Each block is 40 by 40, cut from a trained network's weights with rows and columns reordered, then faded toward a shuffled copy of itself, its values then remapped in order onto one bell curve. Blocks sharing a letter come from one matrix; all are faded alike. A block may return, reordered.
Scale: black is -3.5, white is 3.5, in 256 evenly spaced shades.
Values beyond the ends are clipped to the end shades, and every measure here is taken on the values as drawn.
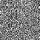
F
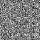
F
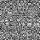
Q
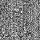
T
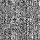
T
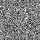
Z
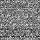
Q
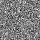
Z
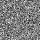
Z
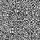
F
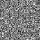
F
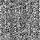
T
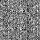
T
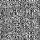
T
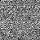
Q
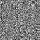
F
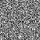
F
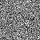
Z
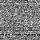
Q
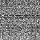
Q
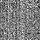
T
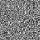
F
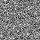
Z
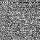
Q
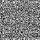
Q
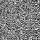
F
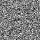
Z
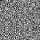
F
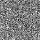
Z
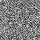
Z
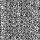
T
